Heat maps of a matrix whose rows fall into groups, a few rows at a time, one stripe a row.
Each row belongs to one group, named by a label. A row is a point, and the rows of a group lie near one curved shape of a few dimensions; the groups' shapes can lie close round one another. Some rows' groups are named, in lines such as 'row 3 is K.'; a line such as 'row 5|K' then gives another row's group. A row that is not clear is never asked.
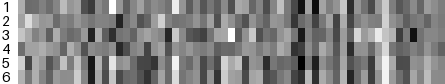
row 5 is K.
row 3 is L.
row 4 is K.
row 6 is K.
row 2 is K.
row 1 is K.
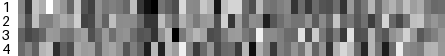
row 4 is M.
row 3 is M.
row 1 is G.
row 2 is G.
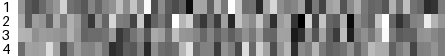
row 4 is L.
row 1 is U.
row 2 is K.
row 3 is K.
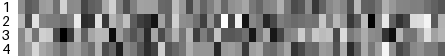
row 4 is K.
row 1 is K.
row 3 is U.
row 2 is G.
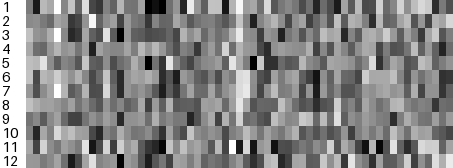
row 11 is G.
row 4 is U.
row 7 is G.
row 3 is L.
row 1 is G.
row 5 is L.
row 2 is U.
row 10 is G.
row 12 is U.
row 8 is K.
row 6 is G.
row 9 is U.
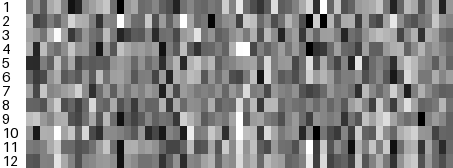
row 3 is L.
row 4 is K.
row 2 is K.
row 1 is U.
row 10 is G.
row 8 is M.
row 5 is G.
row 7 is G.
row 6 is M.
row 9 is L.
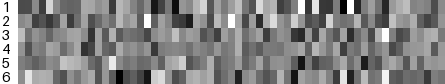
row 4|G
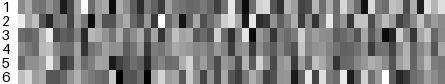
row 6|K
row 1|U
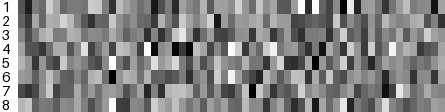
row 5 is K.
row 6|U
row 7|M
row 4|U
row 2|G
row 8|K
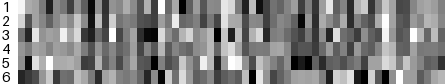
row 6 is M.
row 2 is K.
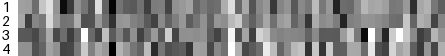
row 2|G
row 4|U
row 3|M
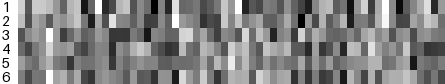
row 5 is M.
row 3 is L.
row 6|G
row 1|G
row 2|K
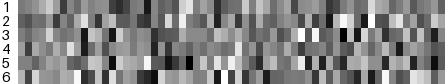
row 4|G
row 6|G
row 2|M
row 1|L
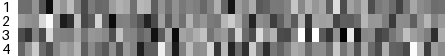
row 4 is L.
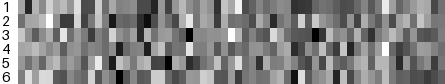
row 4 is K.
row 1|G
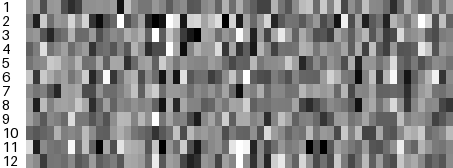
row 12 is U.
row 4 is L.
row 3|U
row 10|M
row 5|K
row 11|K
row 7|G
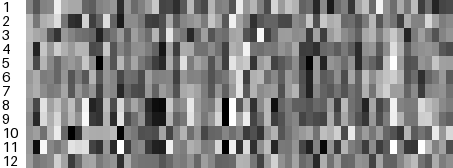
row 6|L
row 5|K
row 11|G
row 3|L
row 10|U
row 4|G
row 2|L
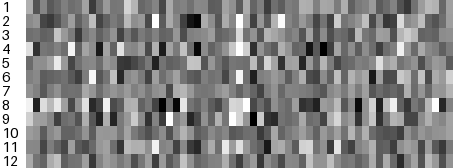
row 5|L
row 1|G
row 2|U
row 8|G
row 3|M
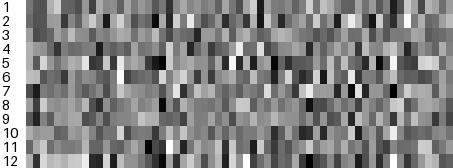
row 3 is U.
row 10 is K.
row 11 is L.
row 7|G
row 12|G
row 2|M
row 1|M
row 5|G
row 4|L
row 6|K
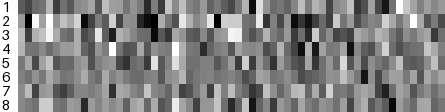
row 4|K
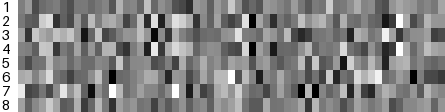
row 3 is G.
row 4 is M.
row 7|K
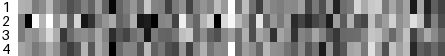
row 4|M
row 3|L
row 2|G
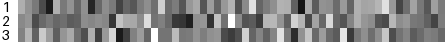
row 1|L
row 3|K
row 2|U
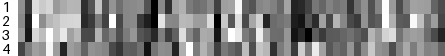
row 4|L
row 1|G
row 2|G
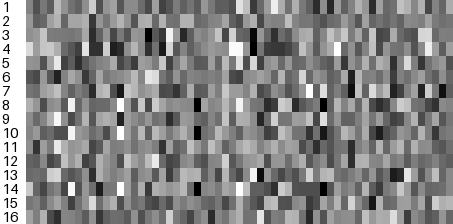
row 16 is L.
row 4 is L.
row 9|U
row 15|U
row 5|M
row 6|G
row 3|L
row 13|M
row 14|K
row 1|U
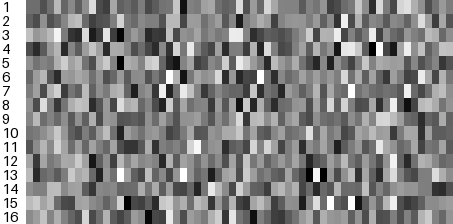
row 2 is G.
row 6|L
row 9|L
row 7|M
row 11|L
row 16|L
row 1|M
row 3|L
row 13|K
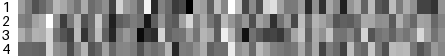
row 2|L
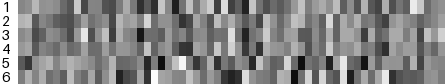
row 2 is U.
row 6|K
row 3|U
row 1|L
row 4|U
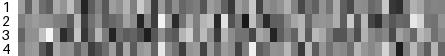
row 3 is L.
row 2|L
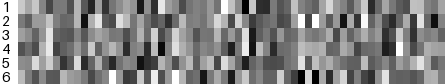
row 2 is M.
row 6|K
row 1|L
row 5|L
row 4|M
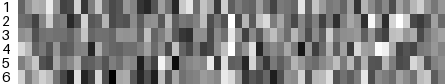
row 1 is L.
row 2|M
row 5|L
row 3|U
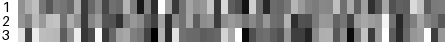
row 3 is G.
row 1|L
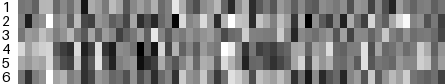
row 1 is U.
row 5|L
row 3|K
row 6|G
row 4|L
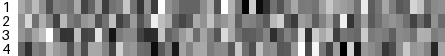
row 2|K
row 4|M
